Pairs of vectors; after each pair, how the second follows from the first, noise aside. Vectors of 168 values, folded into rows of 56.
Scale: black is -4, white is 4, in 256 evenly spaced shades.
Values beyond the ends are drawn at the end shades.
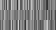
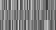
copied.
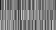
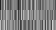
copied.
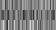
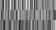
wrapped around.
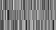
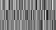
wrapped around.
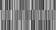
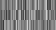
wrapped around.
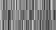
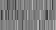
reversed, partly zeroed.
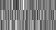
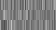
wrapped around, shrunk.
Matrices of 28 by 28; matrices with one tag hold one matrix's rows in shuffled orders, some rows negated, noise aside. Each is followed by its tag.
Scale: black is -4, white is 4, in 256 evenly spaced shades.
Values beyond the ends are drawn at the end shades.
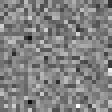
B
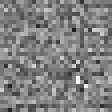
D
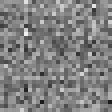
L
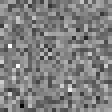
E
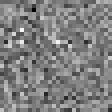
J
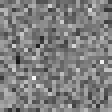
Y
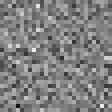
Y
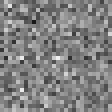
J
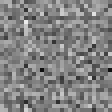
L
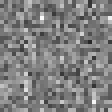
L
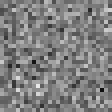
Y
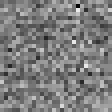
D
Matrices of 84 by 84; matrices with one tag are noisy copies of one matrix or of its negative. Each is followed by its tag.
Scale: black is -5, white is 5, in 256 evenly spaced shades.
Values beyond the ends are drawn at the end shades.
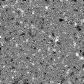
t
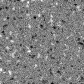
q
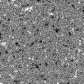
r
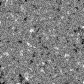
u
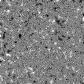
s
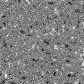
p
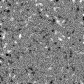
s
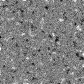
t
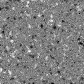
q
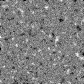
t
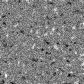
p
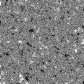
u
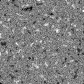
r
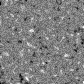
u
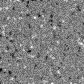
q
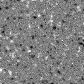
q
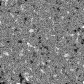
u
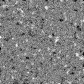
t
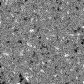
u
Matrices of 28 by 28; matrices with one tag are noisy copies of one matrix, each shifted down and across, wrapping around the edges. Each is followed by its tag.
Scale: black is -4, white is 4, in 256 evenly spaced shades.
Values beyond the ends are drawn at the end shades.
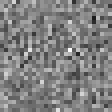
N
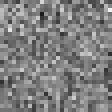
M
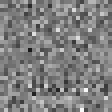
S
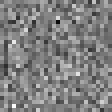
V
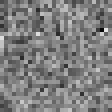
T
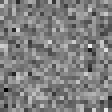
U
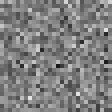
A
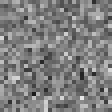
T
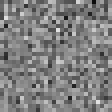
N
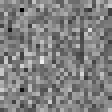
V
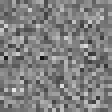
A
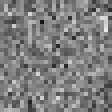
T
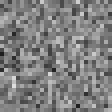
T
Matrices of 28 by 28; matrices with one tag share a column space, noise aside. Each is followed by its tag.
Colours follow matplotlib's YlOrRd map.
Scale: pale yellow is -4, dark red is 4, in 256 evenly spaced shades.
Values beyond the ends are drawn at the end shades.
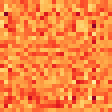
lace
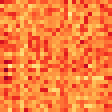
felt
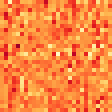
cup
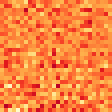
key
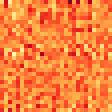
cup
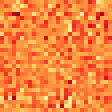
lace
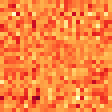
lace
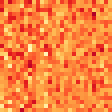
cup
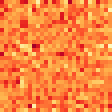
cup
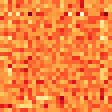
lace
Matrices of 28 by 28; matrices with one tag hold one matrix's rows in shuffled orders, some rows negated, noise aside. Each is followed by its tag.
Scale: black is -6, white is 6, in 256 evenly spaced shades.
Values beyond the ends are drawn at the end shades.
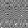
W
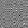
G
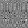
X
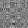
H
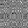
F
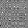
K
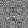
H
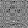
H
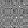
G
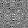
H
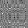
K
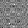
H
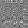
G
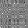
K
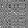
K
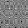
W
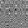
W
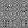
X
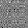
K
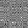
F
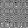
W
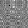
H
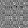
G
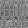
W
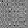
K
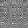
F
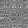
F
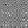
X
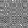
F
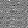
H
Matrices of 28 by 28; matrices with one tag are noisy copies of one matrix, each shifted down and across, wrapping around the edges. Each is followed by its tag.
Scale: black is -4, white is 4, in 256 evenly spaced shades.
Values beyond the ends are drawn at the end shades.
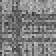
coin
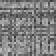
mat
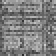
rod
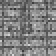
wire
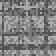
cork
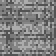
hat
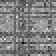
rod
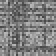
rod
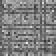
hat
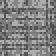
rod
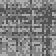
coin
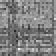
coin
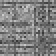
rod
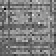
rod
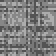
rod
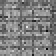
wire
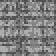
wire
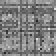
mat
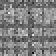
cork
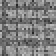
cork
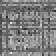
mat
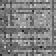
rod
